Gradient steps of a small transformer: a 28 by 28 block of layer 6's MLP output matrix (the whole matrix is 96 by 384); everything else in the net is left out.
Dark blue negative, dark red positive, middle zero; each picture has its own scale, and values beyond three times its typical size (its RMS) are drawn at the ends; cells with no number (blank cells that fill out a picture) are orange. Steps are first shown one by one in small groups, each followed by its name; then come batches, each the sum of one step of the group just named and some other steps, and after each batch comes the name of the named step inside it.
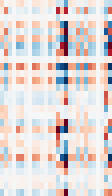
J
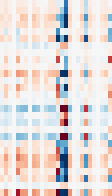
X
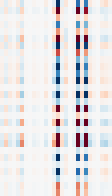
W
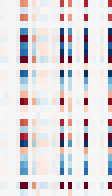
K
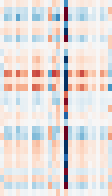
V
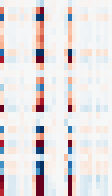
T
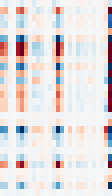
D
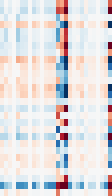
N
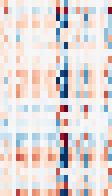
X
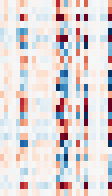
K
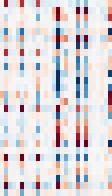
W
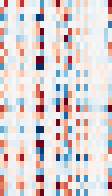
T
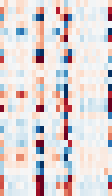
T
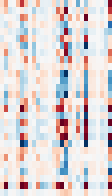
K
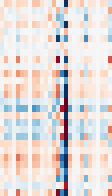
X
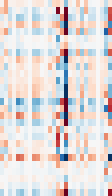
J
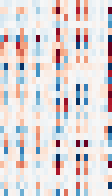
D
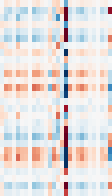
V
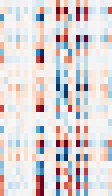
T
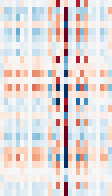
V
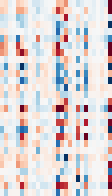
D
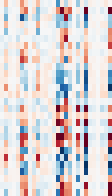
W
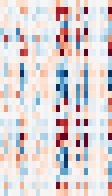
W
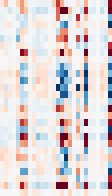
N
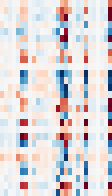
K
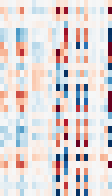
D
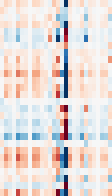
X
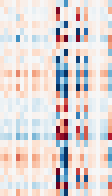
X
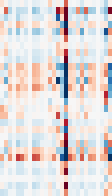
J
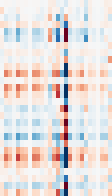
X
